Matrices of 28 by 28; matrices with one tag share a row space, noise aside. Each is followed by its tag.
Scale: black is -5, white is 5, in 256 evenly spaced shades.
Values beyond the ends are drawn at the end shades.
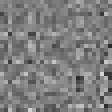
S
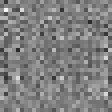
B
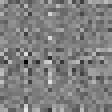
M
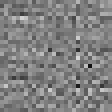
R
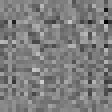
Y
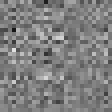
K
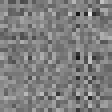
R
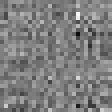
R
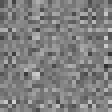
Y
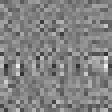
B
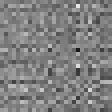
R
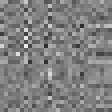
M
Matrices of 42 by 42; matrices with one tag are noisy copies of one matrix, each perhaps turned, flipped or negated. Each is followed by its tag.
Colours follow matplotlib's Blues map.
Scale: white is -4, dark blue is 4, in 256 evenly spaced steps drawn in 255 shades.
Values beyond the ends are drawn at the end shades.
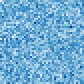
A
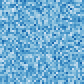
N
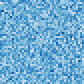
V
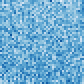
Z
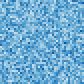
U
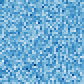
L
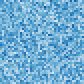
A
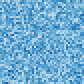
N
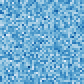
N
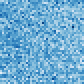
Z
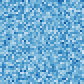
N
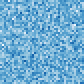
N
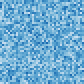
N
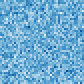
N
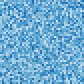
U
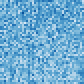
Z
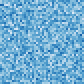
V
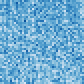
Z
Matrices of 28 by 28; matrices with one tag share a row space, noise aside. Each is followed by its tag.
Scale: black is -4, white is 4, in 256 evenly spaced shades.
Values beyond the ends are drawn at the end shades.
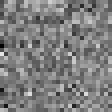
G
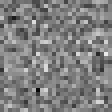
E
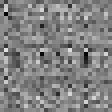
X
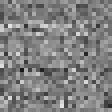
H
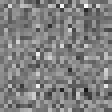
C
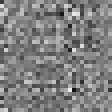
G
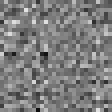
E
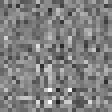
C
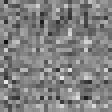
X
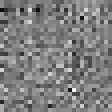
G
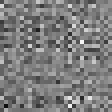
G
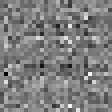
X
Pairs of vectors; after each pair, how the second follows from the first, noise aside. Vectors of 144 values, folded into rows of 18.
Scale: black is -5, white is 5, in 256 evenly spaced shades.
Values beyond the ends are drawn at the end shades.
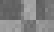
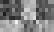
scaled up.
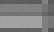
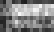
reversed, scaled up.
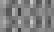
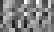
wrapped around, scaled up.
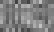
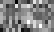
scaled up.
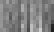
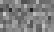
shuffled.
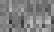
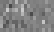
reversed, partly zeroed.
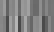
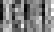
wrapped around, scaled up.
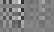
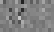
partly zeroed.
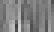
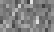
shuffled.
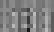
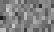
shuffled.
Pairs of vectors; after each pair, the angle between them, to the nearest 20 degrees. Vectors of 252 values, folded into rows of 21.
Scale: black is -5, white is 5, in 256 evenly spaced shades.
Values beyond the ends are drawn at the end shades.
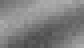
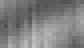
160 degrees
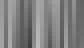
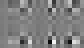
100 degrees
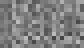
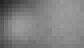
80 degrees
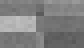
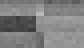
160 degrees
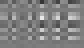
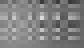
40 degrees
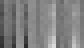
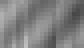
120 degrees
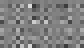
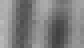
100 degrees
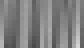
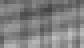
120 degrees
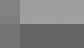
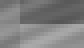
160 degrees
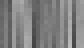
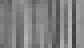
40 degrees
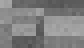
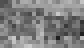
140 degrees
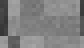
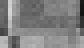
40 degrees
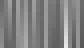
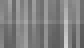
20 degrees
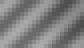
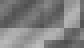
60 degrees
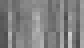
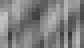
140 degrees
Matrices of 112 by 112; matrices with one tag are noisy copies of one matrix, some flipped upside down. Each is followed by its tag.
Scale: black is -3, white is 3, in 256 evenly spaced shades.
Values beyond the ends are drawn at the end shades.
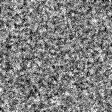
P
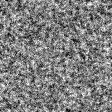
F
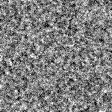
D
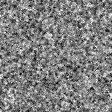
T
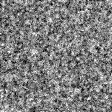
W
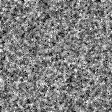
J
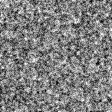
W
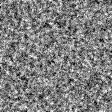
D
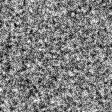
P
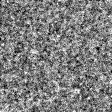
W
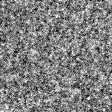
W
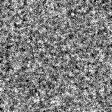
P
